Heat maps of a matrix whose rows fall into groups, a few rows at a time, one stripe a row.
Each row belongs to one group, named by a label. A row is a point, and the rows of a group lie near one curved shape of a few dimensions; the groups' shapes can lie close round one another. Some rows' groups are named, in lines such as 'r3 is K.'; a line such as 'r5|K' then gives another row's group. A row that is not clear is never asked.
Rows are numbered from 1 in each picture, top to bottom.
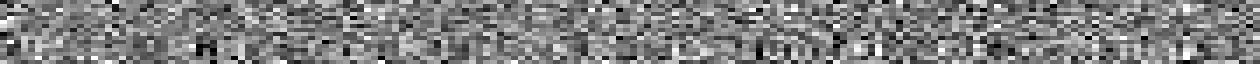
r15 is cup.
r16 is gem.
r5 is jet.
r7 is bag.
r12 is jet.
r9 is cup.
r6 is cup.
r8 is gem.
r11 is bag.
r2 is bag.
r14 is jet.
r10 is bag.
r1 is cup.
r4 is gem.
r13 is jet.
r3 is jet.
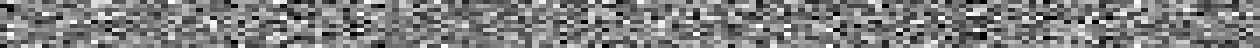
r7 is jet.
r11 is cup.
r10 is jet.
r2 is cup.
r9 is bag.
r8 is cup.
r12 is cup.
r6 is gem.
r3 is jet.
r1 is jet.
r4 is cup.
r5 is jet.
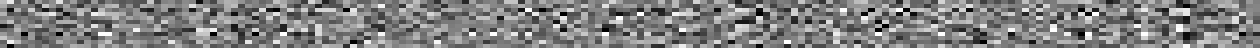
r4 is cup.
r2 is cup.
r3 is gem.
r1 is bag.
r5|jet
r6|cup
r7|cup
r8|gem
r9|gem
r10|gem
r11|jet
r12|gem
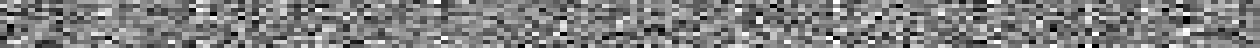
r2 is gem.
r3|gem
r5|gem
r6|jet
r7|jet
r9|cup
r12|gem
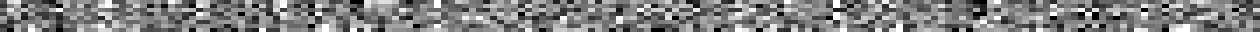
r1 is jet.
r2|gem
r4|gem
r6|jet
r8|gem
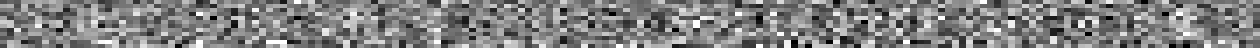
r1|jet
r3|gem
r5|jet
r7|cup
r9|bag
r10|gem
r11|gem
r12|jet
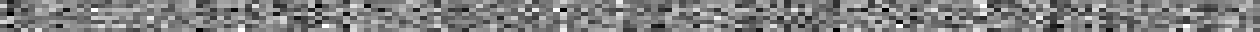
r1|jet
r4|jet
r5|jet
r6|cup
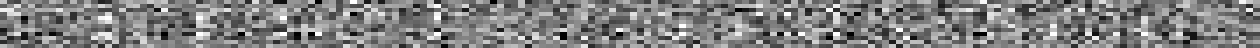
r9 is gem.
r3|cup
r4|jet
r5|gem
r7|gem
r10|cup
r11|cup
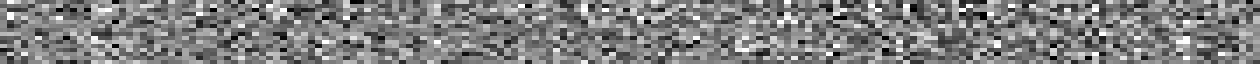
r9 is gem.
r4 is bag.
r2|gem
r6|bag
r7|jet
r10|cup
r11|bag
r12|bag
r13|cup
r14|bag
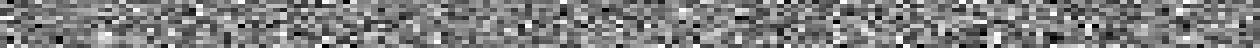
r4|gem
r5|cup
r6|jet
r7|gem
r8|bag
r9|jet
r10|bag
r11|bag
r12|bag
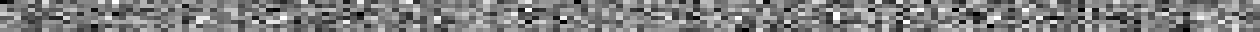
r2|gem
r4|bag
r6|gem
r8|cup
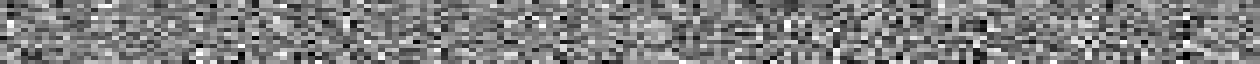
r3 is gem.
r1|jet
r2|gem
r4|jet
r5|cup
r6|bag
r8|bag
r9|cup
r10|cup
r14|gem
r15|gem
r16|gem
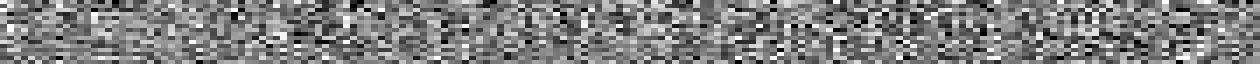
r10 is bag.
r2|jet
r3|gem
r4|cup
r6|cup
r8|bag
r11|gem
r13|bag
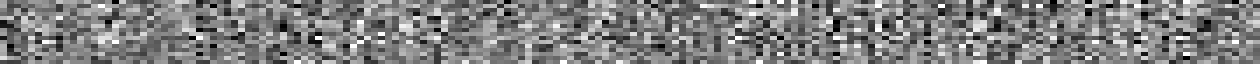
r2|jet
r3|bag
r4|bag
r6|cup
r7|cup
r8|jet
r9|cup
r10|gem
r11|cup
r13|gem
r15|gem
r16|jet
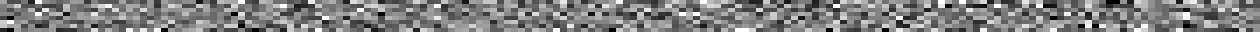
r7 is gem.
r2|jet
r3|cup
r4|cup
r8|cup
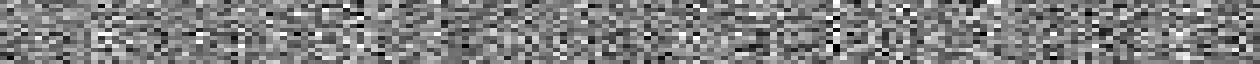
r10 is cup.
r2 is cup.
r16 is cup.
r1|bag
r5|cup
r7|bag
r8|bag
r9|gem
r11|cup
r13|cup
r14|cup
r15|bag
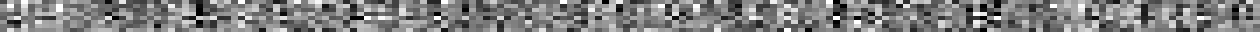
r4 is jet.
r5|jet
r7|bag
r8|jet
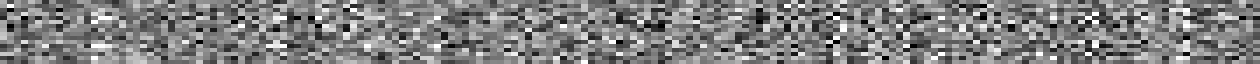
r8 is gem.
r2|bag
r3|gem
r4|bag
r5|gem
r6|cup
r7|bag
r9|cup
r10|cup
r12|gem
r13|bag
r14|bag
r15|cup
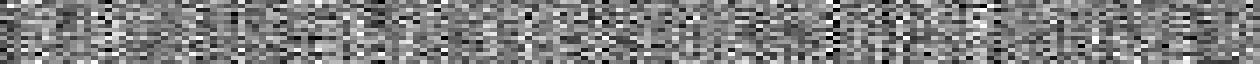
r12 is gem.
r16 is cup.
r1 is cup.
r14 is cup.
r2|bag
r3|jet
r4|cup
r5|cup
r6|cup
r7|jet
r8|gem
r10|cup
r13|cup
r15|jet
